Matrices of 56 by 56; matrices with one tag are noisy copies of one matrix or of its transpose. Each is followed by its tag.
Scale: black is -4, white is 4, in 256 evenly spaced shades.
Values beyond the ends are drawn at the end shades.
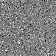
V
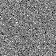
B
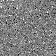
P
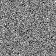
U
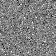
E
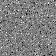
B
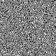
E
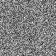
E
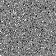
U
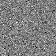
B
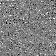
P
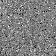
P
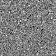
U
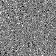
P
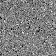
E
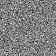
U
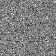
U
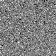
V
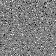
V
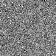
V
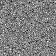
U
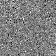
P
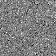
B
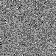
V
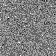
V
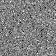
U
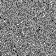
E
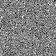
B
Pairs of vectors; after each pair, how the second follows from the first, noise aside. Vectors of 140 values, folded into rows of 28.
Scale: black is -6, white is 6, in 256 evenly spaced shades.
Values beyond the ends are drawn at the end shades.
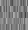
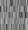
copied.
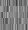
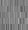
reversed, shrunk.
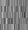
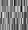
reversed, negated, scaled up.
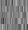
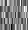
reversed, negated, scaled up.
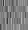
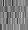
copied.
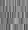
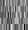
scaled up.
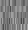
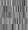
reversed.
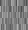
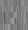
wrapped around, negated, shrunk.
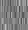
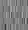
negated, partly zeroed.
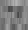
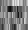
scaled up.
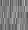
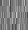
copied.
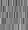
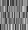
reversed, negated, scaled up.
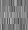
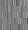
wrapped around, negated, shrunk.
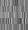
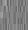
wrapped around, negated, shrunk.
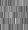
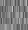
reversed.
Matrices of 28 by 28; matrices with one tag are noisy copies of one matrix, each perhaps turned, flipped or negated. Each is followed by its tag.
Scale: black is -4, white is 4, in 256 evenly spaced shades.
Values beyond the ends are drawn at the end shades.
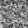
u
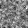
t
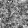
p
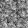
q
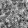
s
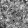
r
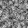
t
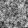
r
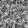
u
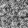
q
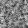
u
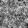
p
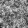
p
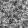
s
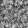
u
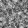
t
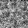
q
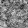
r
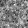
r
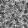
u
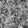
p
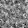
u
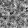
q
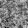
p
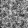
q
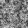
p
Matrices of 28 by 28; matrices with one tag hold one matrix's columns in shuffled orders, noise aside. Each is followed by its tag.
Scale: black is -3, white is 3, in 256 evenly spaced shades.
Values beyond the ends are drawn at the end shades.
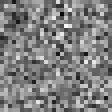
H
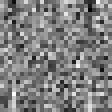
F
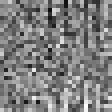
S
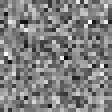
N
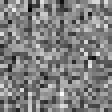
F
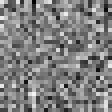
F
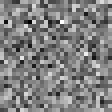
N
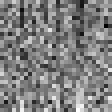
S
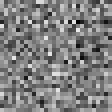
N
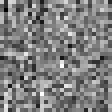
F
